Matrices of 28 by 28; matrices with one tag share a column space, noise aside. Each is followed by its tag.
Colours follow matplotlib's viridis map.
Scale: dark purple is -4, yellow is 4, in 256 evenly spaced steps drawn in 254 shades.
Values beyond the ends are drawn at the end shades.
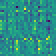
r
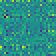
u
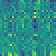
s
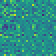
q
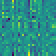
s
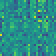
s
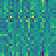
s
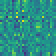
s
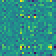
u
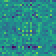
u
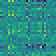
u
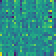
s
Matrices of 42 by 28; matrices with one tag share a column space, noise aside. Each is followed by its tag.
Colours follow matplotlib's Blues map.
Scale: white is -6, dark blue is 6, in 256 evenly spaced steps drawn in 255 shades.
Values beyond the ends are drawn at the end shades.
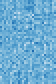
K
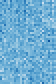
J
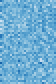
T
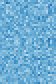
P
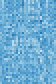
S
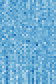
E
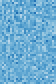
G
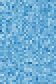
T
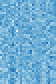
E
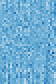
E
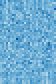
K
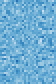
P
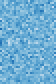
P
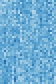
J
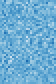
P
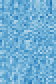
S
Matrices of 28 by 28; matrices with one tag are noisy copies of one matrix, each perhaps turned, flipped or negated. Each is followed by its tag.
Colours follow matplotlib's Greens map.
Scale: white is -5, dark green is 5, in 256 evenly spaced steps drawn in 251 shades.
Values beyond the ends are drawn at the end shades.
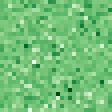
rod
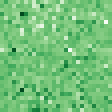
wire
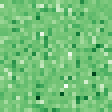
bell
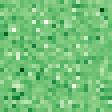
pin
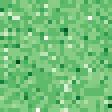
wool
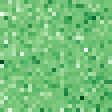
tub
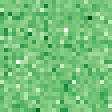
wool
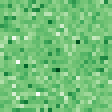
bell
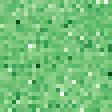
wool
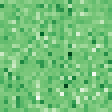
bell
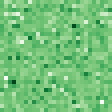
pin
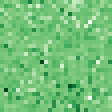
wire
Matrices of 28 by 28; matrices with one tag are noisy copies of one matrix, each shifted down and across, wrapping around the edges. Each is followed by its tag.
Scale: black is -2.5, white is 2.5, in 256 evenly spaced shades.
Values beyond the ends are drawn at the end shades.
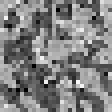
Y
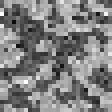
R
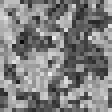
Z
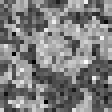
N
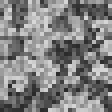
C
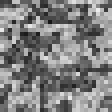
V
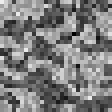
R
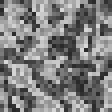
Y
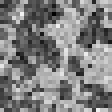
Z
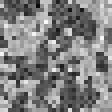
Z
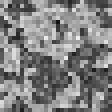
N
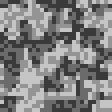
C
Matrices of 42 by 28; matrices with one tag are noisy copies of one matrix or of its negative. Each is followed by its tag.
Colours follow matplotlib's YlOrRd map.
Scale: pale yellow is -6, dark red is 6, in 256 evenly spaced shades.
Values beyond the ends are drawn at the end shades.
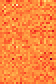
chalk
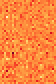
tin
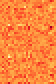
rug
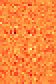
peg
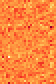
rug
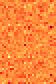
rug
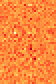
peg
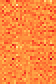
chalk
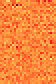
chalk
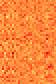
tin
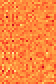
tin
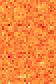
rug
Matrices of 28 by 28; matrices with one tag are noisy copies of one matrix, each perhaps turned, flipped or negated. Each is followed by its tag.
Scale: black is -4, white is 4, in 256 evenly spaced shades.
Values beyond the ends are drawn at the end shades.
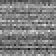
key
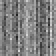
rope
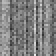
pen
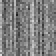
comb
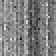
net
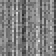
comb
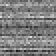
rope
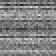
rope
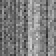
net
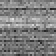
net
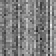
rope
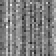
key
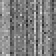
pen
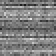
rope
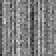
comb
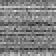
key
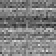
net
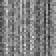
key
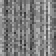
key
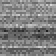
net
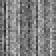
rope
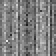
rope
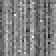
key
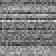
pen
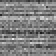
comb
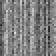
key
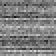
rope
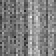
net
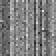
pen
